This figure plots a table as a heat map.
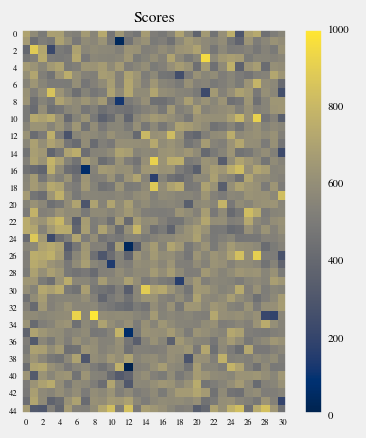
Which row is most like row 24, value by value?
2
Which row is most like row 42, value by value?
11
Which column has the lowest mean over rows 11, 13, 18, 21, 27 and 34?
10
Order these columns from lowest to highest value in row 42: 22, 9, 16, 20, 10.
22, 16, 9, 10, 20
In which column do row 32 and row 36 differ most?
17
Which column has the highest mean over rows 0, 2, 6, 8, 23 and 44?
9
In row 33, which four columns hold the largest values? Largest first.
8, 6, 22, 15
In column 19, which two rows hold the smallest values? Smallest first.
38, 20
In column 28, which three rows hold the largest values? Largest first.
44, 34, 16
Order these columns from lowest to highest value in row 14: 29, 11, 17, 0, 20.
0, 29, 20, 17, 11
